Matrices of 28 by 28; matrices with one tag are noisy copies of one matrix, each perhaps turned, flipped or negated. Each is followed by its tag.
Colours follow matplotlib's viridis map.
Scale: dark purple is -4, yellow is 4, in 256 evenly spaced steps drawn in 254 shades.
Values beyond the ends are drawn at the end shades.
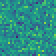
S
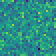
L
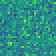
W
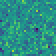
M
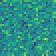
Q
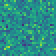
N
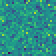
Q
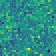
L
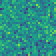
L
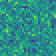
S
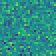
W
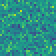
N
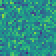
S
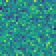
Q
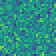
Q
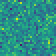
L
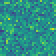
L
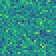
S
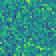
L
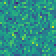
S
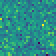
L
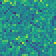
M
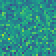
N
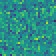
W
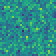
N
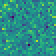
N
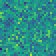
Q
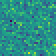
S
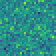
N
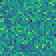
W
